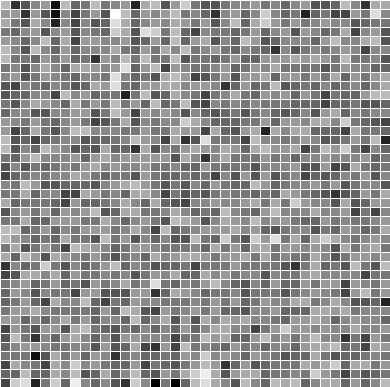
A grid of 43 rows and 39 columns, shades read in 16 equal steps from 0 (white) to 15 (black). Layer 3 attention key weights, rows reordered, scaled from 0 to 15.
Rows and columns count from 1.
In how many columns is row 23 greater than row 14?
16
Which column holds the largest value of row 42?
35
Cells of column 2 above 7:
21
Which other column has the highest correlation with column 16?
13
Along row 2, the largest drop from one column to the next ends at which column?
12
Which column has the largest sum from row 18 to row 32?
34
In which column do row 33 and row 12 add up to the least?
19
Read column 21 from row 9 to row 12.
10 6 11 11
